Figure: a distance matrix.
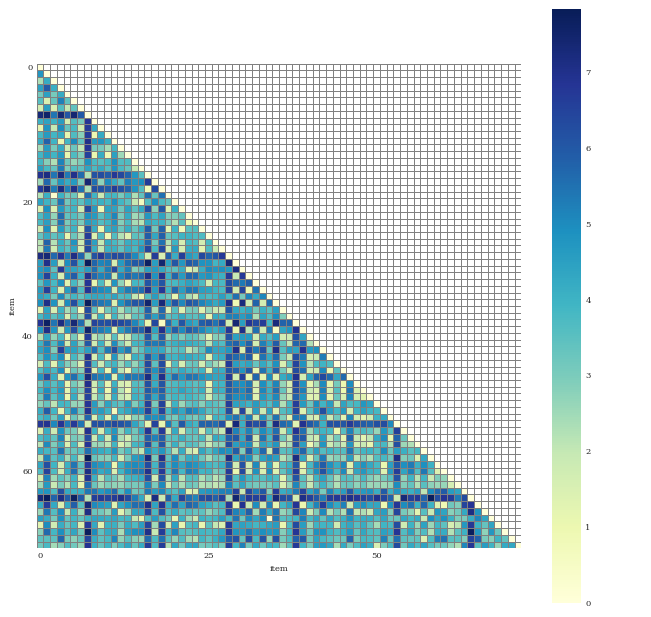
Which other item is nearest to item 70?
57
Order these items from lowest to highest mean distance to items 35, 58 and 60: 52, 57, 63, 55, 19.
19, 52, 55, 57, 63
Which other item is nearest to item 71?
50
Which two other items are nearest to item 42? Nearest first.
30, 22
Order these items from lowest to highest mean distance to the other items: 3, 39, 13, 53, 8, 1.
13, 8, 3, 39, 1, 53
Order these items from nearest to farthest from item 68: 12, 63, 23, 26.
26, 12, 23, 63
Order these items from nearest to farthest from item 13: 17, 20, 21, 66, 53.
66, 20, 21, 17, 53
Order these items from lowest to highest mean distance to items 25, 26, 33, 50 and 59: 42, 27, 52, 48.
27, 52, 48, 42
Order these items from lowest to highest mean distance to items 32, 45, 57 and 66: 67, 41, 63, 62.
41, 62, 67, 63
